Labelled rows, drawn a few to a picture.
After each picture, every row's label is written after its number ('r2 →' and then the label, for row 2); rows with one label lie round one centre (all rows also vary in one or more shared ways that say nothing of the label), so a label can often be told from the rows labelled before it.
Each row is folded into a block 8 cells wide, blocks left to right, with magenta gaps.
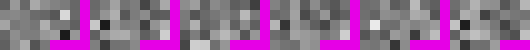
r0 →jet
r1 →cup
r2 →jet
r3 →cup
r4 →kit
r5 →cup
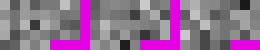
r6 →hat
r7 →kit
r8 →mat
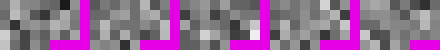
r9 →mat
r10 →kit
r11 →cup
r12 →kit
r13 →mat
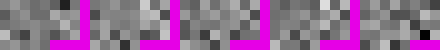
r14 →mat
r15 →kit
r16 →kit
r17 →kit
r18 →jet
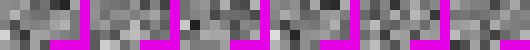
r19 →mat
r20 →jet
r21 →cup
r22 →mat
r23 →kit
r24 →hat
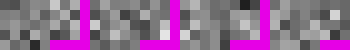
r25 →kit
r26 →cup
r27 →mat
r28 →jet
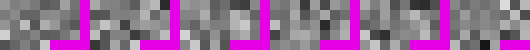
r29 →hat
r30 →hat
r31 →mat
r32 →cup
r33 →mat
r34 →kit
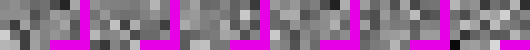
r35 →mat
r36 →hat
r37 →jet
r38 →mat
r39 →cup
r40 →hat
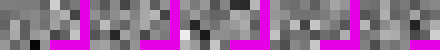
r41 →kit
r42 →kit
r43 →mat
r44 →hat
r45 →cup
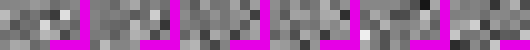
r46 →jet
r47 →jet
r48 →kit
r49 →kit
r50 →mat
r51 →hat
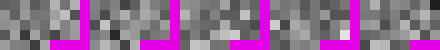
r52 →kit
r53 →kit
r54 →jet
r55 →cup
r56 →jet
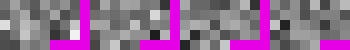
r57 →cup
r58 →jet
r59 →hat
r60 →cup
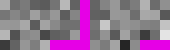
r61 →hat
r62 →kit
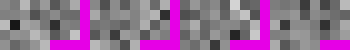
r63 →cup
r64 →kit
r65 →kit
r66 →cup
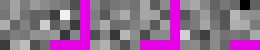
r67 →jet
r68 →kit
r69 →mat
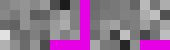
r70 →mat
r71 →kit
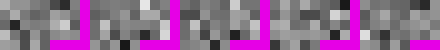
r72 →mat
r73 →kit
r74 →kit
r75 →jet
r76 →mat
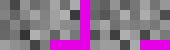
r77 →kit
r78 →kit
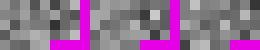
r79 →cup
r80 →jet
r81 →jet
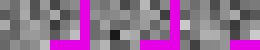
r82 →cup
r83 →kit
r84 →cup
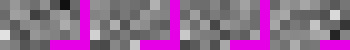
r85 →mat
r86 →hat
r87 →hat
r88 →jet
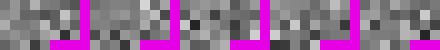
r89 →jet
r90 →kit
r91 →cup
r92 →hat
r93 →jet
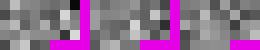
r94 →jet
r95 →jet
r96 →cup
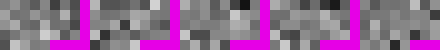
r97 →jet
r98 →hat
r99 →mat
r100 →mat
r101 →kit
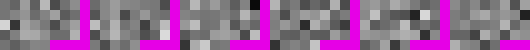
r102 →cup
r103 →cup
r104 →jet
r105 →hat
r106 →jet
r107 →kit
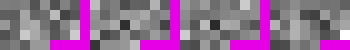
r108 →cup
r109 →hat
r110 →hat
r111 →cup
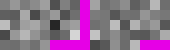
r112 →cup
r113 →hat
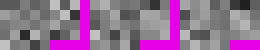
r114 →kit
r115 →mat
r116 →mat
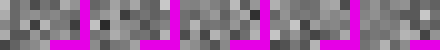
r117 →hat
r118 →cup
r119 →kit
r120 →hat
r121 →jet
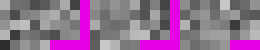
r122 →hat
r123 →jet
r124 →cup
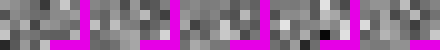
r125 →hat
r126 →cup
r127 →jet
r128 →kit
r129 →cup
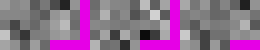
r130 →mat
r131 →kit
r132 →mat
